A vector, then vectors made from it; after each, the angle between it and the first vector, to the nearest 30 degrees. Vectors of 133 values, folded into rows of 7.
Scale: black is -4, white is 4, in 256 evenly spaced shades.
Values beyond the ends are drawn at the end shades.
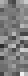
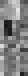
120 degrees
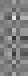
90 degrees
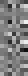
120 degrees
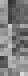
60 degrees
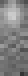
120 degrees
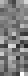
30 degrees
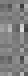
90 degrees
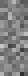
150 degrees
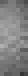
120 degrees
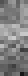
120 degrees
